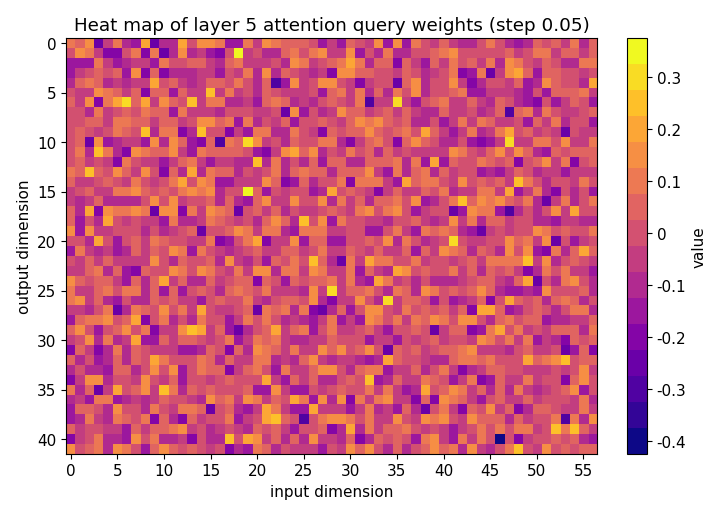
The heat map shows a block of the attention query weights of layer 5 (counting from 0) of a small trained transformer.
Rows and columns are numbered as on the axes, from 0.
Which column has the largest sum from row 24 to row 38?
21
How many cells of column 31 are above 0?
17
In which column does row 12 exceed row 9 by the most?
53
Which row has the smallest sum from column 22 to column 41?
37
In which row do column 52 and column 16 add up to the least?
20
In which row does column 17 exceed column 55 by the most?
40
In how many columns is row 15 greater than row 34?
25
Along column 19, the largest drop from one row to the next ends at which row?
16
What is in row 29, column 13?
0.25
